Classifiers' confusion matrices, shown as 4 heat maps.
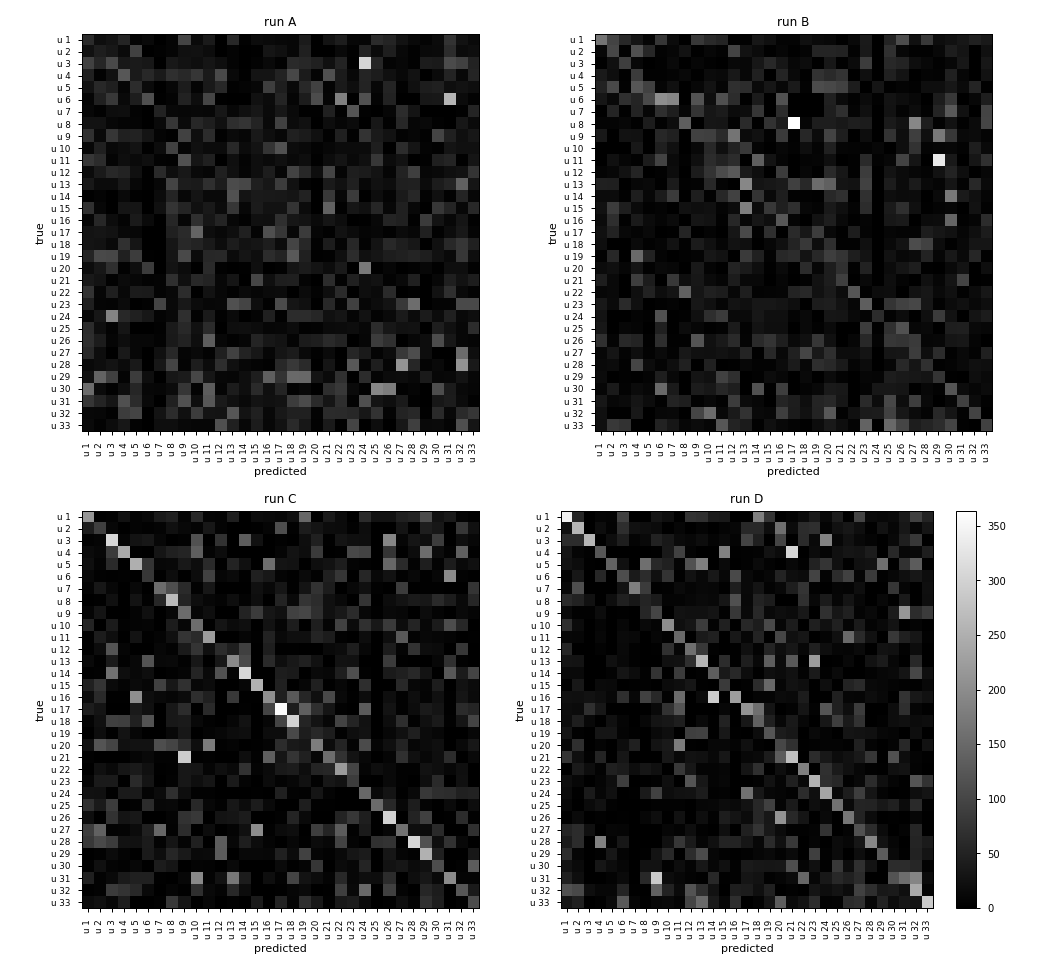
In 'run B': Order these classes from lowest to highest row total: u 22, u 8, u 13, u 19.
u 22, u 19, u 13, u 8
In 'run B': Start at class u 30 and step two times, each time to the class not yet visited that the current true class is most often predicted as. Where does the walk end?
u 7
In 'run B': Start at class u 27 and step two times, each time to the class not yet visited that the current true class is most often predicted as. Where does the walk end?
u 28
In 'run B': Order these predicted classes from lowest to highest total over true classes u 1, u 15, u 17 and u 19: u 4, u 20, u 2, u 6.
u 6, u 20, u 4, u 2
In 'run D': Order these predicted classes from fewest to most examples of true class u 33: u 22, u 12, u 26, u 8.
u 8, u 22, u 26, u 12
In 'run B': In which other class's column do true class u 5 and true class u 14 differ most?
u 30
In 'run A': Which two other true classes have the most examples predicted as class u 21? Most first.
u 15, u 4
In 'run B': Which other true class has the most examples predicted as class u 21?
u 5
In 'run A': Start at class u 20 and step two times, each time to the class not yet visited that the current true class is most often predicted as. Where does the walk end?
u 3
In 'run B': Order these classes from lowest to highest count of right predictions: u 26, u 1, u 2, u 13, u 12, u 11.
u 11, u 26, u 2, u 12, u 1, u 13
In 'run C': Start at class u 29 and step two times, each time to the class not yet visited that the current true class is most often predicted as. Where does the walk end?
u 3
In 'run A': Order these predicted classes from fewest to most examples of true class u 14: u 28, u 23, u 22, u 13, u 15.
u 22, u 15, u 28, u 23, u 13
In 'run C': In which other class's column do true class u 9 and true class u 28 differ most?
u 12
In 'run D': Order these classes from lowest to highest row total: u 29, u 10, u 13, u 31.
u 29, u 10, u 13, u 31
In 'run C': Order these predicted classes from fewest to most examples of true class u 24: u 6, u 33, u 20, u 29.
u 6, u 20, u 33, u 29
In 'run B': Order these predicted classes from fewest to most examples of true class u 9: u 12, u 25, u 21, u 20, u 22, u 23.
u 22, u 23, u 21, u 25, u 20, u 12
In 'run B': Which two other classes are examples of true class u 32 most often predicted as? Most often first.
u 10, u 20
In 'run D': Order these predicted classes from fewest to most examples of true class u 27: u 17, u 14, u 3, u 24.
u 14, u 3, u 17, u 24
